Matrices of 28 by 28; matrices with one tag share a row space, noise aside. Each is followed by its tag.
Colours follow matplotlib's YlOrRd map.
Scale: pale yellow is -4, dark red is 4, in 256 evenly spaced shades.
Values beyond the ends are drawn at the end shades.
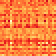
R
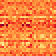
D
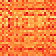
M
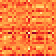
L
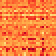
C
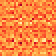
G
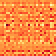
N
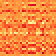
C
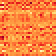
D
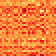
C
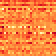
D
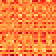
G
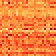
M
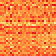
R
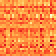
N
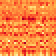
C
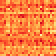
N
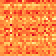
R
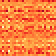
M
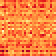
D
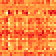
M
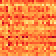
M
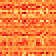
C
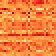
L
